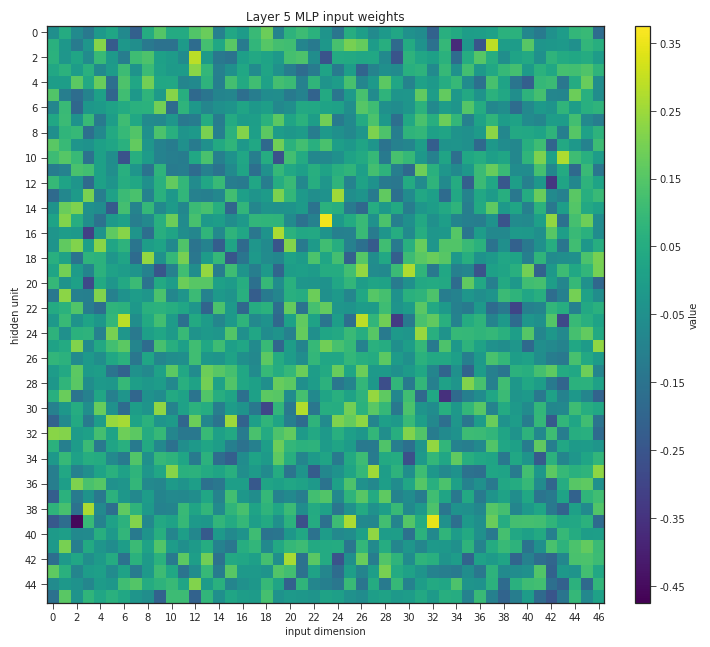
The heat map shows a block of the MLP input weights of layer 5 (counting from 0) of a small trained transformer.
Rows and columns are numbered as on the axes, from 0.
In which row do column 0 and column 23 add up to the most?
15
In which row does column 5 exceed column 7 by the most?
24
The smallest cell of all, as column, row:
2, 39
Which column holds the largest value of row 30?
21
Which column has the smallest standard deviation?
45
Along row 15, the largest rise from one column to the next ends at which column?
23
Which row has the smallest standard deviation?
26
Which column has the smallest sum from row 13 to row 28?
43
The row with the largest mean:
32
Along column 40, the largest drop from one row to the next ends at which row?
25
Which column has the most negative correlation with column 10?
38
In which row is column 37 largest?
1
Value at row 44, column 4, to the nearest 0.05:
0
